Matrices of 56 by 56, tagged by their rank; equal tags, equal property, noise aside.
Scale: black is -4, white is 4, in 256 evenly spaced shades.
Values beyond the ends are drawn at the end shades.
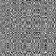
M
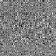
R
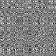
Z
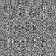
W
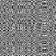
Z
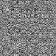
R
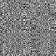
W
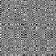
Z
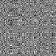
W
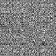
R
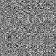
R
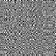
W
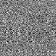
R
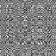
Z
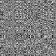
W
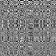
Z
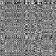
Z
